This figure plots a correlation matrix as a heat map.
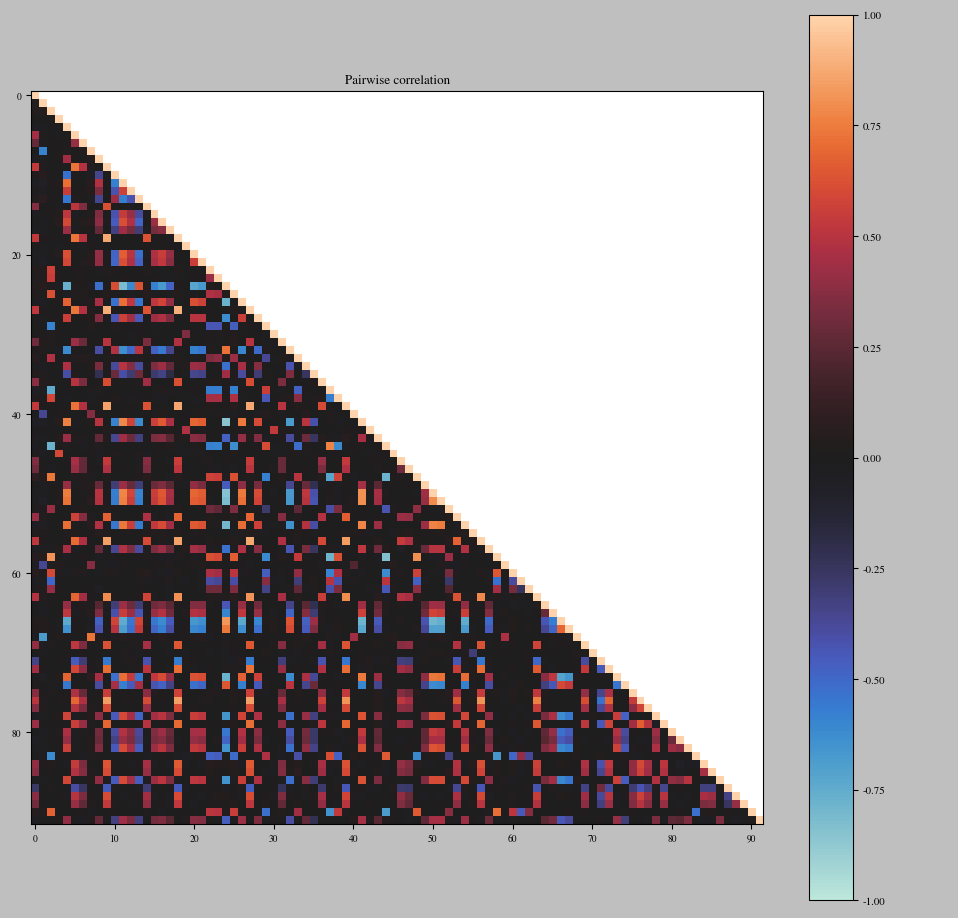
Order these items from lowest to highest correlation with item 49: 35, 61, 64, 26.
35, 61, 64, 26
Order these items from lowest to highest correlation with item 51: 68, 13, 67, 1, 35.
67, 13, 35, 1, 68
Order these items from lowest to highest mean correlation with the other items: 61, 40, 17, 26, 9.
61, 40, 17, 26, 9
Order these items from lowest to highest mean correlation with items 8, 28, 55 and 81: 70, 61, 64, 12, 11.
70, 61, 64, 12, 11
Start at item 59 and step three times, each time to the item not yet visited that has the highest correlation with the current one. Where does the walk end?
40
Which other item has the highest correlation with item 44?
37
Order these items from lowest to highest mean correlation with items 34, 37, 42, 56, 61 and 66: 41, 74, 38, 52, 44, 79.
38, 52, 41, 74, 79, 44
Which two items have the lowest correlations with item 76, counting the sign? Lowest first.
71, 87
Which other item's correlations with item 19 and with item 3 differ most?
45
